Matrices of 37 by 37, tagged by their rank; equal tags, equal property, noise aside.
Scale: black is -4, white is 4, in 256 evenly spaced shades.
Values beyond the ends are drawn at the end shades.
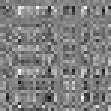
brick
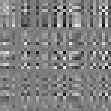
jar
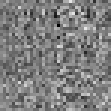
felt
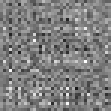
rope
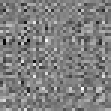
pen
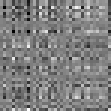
jar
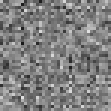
pen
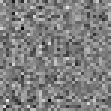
felt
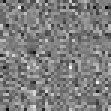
pen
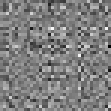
rope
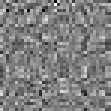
rope
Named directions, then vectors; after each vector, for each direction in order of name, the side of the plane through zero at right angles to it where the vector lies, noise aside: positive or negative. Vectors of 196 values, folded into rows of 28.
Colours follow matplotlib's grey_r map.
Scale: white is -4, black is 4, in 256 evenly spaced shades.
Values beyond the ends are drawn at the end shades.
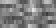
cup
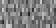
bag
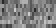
negative, negative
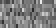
positive, negative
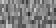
positive, positive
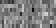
positive, negative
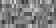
positive, positive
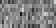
positive, negative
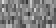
positive, positive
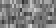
positive, positive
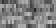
negative, negative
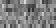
positive, negative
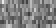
positive, positive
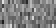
positive, positive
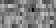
positive, negative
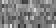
positive, positive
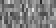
negative, positive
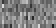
negative, negative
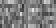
negative, positive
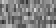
positive, positive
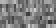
positive, positive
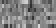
negative, negative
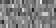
positive, negative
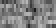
negative, negative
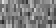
positive, positive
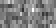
negative, positive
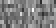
negative, positive
